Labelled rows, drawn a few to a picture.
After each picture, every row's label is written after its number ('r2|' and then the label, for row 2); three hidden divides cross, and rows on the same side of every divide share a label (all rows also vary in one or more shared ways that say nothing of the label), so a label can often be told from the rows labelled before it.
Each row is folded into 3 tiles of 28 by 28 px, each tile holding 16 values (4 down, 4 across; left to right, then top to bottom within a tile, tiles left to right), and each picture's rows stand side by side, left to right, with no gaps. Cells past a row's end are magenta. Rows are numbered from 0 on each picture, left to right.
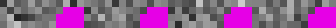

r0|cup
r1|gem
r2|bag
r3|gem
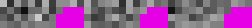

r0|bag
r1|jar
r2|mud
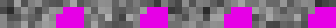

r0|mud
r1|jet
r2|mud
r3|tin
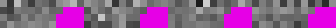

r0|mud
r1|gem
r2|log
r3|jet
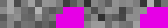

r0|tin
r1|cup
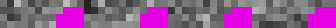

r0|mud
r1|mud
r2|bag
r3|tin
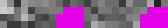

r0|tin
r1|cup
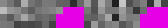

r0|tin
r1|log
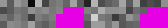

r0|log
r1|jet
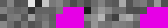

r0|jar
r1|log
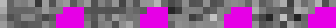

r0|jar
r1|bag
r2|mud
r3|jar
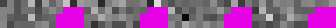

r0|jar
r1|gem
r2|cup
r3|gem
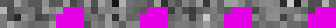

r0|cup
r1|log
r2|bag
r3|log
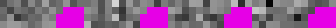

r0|cup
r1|jar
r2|jar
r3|tin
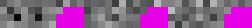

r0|cup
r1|log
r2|jar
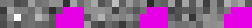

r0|gem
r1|tin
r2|bag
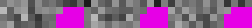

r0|jet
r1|cup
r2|jet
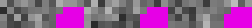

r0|bag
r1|tin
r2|bag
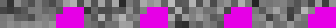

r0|mud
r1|bag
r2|gem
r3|cup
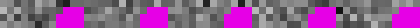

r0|jet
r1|log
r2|jar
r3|jet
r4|bag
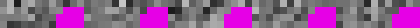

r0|tin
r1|log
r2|mud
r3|jar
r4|log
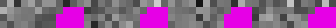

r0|tin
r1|bag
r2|log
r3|log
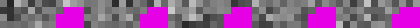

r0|mud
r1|log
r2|tin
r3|gem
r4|jar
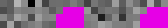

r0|log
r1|cup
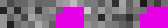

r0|bag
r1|jet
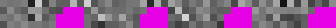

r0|log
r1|gem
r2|gem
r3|jet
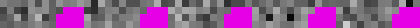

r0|bag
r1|mud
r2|jet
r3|cup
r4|cup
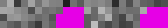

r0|tin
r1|jet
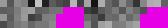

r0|log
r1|mud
